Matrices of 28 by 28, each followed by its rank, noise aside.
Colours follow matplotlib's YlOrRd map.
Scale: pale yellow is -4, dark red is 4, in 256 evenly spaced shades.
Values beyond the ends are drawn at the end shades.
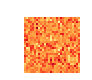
seven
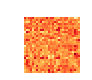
four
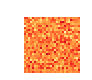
eight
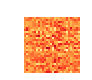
four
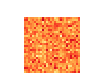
seven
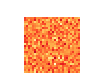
eight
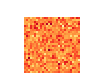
seven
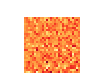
seven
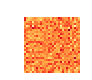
five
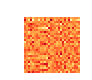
four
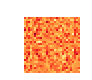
five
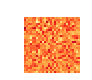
six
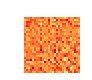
five
